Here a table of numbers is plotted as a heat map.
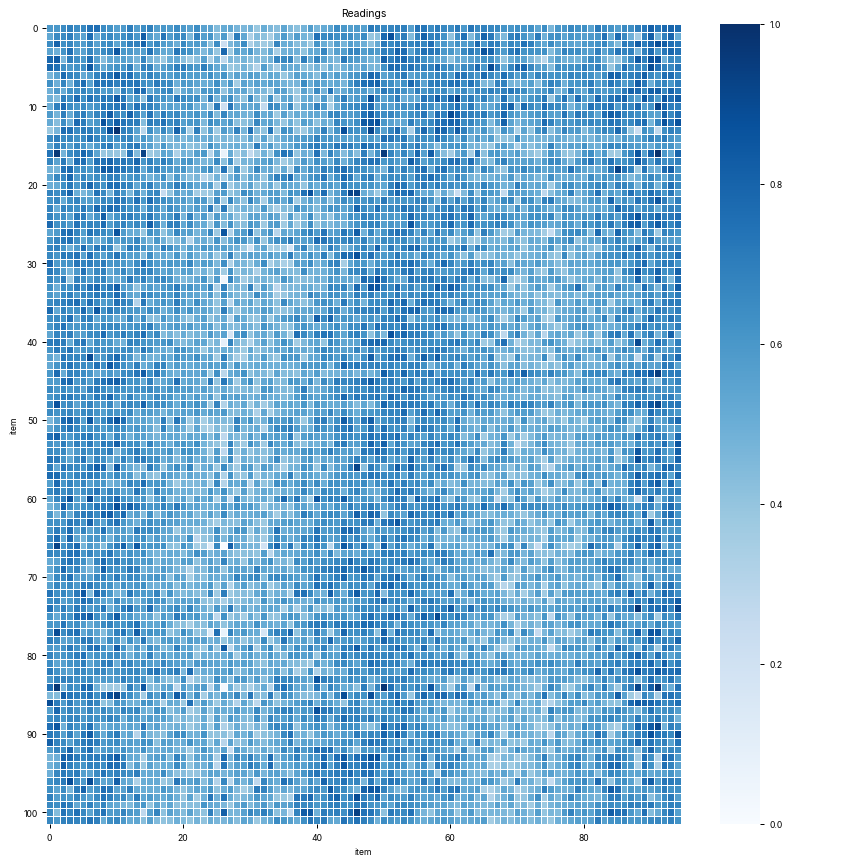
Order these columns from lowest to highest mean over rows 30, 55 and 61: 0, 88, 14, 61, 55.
61, 55, 0, 14, 88
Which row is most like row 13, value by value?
85
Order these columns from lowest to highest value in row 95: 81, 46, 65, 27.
65, 27, 81, 46
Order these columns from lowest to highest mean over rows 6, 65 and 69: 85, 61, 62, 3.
62, 61, 85, 3
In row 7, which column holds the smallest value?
28
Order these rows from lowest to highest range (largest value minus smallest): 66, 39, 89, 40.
89, 39, 40, 66
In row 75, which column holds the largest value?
58
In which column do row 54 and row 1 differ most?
88
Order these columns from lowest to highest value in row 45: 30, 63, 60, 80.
80, 30, 63, 60
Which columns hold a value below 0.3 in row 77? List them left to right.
24, 26, 32, 73
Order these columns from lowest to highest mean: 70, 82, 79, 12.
70, 79, 82, 12
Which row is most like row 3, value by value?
20
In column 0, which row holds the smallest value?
13
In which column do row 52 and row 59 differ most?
26
